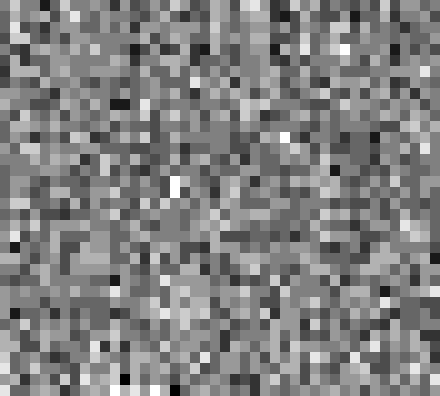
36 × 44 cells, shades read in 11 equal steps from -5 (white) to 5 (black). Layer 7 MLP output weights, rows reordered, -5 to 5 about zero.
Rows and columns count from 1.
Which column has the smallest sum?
18
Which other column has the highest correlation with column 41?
4
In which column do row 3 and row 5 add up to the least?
35
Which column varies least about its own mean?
11
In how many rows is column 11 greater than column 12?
14
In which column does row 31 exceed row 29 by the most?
17
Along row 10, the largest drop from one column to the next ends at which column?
15
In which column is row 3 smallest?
2
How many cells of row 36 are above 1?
4
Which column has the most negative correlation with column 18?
5
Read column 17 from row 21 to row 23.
0 0 -2
